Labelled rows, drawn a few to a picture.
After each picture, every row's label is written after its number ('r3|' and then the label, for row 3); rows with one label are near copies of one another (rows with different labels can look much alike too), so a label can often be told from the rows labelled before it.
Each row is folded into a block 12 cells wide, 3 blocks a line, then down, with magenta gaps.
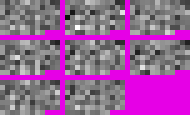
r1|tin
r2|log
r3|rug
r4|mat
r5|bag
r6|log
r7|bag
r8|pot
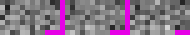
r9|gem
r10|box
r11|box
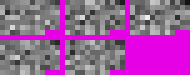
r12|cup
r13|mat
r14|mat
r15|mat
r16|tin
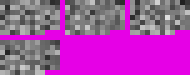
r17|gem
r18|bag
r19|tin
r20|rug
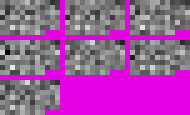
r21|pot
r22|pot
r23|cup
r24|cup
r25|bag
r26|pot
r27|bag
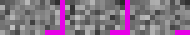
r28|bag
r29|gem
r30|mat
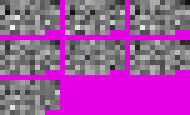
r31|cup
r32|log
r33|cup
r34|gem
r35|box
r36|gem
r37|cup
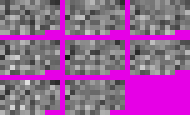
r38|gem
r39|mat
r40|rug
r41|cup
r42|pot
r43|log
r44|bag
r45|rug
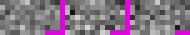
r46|bag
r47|rug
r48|box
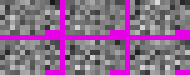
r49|gem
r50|pot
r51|tin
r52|log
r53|pot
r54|log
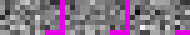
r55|tin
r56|box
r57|log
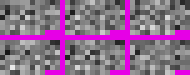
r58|pot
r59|tin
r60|tin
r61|log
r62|pot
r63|rug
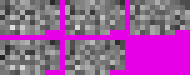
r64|pot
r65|cup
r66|gem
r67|pot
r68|tin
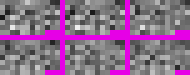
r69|log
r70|log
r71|cup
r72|box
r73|gem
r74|box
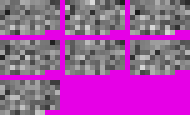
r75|log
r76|bag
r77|rug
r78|pot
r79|mat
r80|log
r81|rug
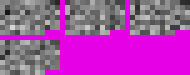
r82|log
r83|rug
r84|gem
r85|tin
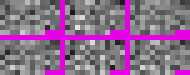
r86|box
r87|cup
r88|gem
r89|log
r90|tin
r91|tin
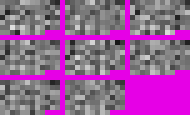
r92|log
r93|bag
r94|rug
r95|pot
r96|tin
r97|mat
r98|gem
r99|mat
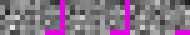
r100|cup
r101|cup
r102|bag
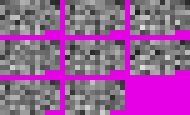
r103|mat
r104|gem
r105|cup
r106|tin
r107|pot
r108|log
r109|gem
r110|rug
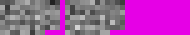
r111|gem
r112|cup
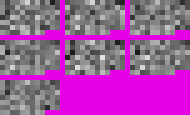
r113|tin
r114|bag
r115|box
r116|cup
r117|tin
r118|cup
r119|tin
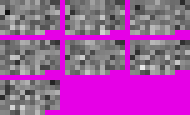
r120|rug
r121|rug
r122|box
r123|mat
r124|mat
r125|log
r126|pot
